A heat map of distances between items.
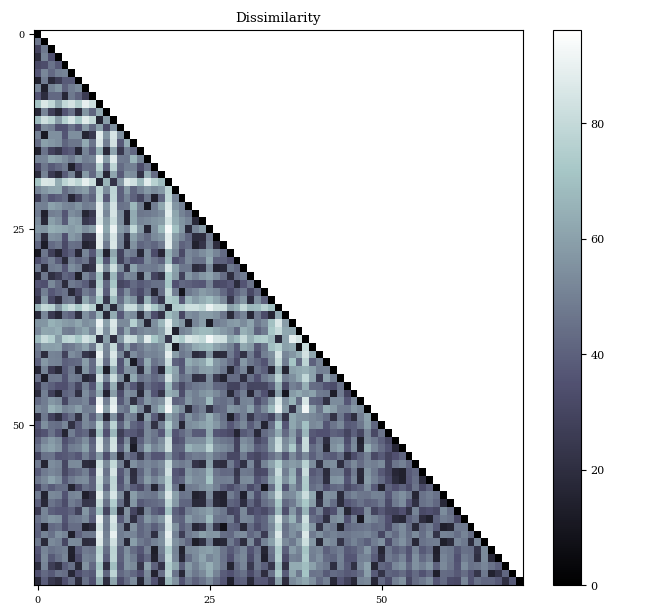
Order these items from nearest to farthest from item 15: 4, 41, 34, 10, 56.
10, 34, 4, 56, 41
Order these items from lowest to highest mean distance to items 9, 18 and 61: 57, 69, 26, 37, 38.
69, 57, 38, 26, 37
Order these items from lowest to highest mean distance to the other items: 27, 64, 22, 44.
27, 44, 64, 22
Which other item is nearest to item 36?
46
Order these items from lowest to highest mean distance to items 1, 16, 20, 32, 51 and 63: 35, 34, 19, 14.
14, 34, 35, 19
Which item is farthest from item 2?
19
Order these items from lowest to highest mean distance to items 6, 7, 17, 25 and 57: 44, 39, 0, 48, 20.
0, 44, 48, 20, 39
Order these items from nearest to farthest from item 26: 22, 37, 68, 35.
22, 37, 68, 35
